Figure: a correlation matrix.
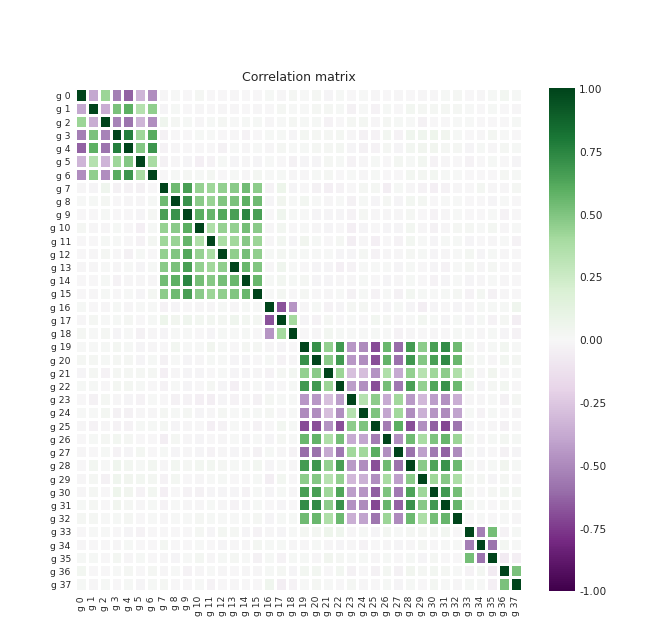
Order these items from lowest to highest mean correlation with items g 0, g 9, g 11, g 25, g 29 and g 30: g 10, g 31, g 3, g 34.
g 3, g 34, g 31, g 10
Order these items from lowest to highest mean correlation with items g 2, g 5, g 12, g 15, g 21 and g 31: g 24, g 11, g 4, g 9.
g 24, g 4, g 11, g 9
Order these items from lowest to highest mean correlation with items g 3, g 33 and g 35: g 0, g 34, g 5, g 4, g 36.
g 34, g 0, g 36, g 5, g 4
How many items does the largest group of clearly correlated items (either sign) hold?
14
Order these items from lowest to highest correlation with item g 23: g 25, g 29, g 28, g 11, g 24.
g 28, g 29, g 11, g 24, g 25
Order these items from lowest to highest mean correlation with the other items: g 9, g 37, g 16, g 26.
g 16, g 37, g 26, g 9
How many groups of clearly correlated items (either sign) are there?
6
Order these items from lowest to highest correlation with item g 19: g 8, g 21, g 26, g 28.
g 8, g 21, g 26, g 28
